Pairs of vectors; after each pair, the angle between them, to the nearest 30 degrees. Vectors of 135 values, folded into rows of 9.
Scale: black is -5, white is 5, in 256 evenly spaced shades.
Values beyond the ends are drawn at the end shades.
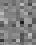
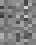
120 degrees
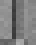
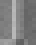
150 degrees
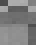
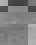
150 degrees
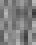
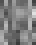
150 degrees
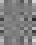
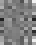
30 degrees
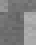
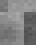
150 degrees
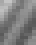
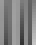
90 degrees
